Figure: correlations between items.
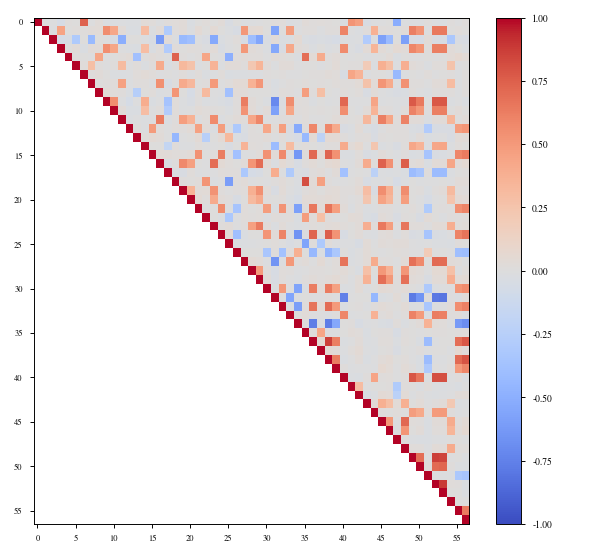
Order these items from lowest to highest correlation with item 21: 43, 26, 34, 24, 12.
34, 26, 43, 12, 24
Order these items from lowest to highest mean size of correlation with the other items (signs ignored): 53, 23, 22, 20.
22, 20, 23, 53
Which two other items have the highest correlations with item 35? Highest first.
18, 4
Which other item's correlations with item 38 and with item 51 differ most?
36
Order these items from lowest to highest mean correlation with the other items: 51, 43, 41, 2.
2, 51, 41, 43
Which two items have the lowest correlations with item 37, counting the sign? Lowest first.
25, 13
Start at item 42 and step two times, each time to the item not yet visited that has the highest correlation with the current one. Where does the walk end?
6
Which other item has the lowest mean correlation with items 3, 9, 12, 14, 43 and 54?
31
